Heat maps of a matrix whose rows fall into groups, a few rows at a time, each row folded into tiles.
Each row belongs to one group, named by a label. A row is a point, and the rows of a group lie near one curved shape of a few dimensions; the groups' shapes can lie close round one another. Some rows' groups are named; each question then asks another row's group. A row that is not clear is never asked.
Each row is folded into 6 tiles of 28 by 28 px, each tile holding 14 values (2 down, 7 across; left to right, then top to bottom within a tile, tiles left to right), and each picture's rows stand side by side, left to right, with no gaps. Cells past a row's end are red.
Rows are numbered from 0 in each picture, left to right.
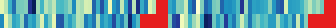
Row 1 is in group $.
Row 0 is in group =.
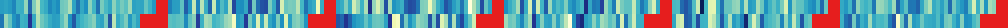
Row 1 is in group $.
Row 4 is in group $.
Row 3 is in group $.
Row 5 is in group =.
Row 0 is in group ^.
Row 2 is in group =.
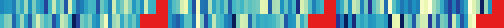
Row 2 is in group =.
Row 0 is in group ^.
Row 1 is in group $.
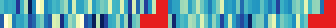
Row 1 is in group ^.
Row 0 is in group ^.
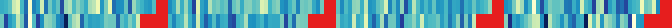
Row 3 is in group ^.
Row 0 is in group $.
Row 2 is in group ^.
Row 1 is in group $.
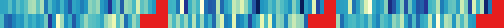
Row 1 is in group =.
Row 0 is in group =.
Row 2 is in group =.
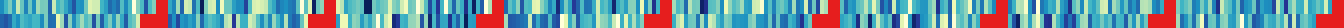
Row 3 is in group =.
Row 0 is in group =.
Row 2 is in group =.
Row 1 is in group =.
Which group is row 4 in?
=
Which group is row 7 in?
$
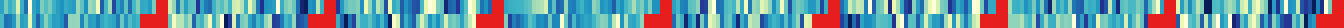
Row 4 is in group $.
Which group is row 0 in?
$
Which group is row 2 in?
=
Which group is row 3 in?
=
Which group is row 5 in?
=
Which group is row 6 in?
$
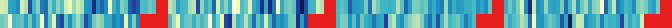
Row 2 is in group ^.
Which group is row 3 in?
$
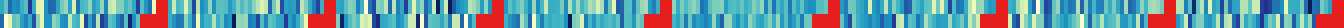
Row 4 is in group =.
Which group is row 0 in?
^
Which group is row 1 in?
$
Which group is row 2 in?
^
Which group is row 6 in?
$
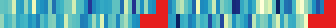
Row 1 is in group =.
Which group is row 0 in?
=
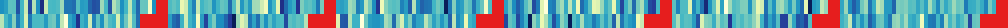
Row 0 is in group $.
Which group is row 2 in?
$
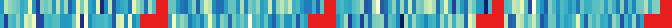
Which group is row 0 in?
^
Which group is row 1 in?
^
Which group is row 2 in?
$
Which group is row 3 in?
$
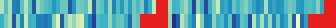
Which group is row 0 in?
^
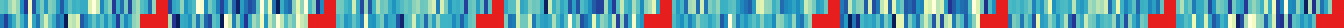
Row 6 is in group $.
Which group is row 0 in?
$
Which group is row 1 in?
=
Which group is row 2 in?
$
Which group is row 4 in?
=
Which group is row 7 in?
^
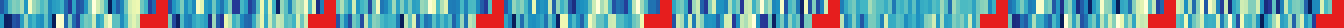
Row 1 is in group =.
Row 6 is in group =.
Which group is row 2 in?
$
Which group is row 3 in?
=
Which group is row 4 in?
^
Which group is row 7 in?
=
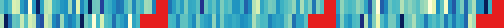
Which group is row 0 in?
^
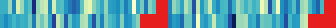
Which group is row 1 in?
$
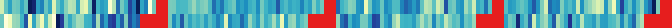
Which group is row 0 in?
=
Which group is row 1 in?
=
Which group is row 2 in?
=
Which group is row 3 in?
$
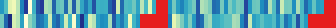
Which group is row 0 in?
$
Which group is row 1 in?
^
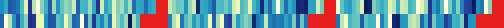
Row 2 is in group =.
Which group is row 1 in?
=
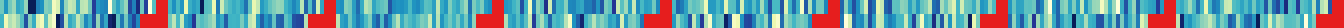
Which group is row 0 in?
=
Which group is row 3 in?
$
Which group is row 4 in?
^
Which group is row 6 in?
$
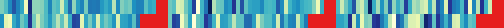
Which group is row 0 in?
$
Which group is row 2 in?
^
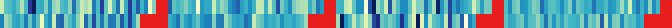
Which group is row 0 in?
=
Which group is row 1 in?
=
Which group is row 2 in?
^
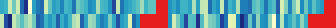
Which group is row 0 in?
$
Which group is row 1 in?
^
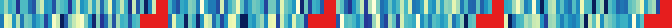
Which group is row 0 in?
^
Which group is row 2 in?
^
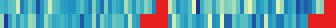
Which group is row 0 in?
^
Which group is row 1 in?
=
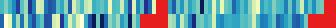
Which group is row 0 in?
^
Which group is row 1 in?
=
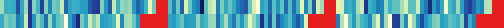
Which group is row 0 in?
$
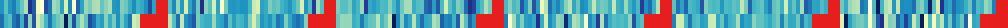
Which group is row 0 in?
$
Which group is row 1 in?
=
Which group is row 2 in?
=
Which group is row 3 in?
^
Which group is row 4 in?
^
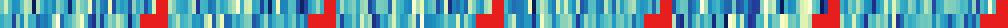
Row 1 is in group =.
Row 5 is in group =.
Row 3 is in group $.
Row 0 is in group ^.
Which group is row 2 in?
^
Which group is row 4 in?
=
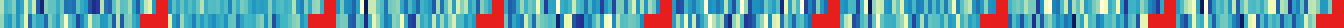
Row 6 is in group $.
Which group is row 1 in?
=
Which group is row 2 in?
$
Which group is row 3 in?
^
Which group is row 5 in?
$
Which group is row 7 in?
$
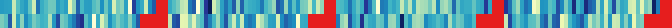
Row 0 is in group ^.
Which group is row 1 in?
$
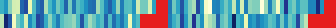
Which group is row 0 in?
$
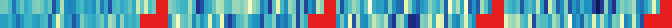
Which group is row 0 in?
=
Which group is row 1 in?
=
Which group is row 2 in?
^
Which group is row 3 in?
$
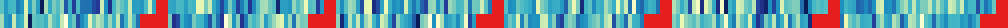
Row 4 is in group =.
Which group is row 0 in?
$
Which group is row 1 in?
=
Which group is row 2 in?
^
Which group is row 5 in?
^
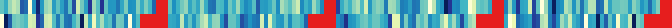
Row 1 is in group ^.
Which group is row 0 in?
^
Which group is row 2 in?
=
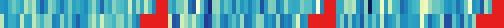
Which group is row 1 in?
$
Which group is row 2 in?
=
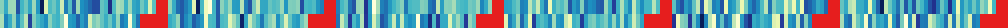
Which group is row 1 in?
$
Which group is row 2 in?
^
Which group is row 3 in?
$
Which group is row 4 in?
^
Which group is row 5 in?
$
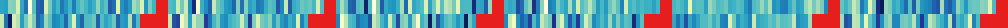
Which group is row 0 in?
$
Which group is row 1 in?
$
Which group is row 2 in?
^
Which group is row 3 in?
$
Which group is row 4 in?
=
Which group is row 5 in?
$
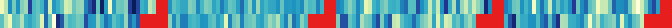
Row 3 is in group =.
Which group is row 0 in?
=
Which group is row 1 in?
=
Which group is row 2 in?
=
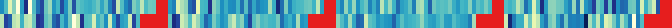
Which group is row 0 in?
$
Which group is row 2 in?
=
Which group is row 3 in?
^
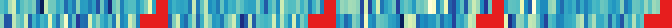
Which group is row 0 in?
$
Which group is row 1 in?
^
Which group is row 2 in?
$
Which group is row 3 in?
$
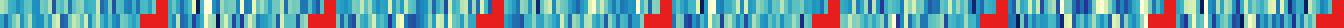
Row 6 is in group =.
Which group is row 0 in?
^
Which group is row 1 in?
$
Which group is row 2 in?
^
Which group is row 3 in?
=
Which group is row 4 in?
$
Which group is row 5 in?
=
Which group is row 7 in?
$
